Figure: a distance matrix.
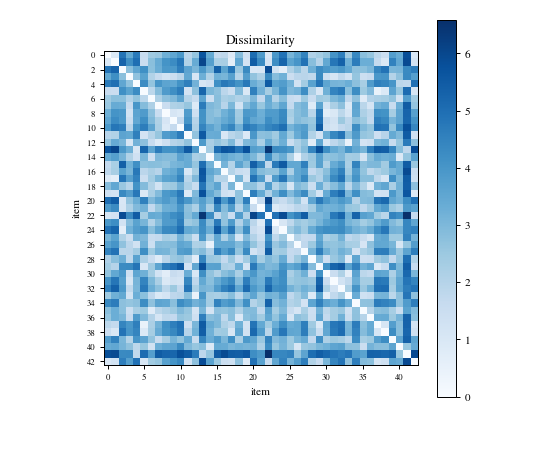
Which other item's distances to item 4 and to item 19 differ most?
13
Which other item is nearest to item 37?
5
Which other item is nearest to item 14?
26
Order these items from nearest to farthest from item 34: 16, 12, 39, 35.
35, 12, 16, 39
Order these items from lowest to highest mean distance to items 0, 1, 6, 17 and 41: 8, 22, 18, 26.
22, 26, 18, 8
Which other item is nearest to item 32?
31
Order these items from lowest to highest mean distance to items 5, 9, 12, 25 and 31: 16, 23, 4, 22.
16, 23, 4, 22
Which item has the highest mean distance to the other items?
41
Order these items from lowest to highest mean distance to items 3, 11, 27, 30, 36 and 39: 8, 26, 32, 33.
33, 8, 26, 32
